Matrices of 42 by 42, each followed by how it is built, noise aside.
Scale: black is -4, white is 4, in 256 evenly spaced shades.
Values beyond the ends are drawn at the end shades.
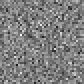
noise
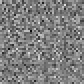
repeating columns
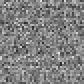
repeating columns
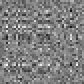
low rank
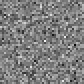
repeating columns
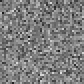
noise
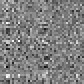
low rank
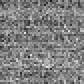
blocks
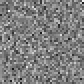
noise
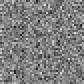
repeating rows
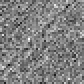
Hankel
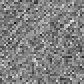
Hankel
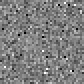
sparse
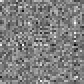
low rank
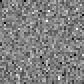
sparse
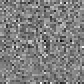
low rank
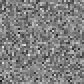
repeating columns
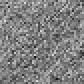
Hankel
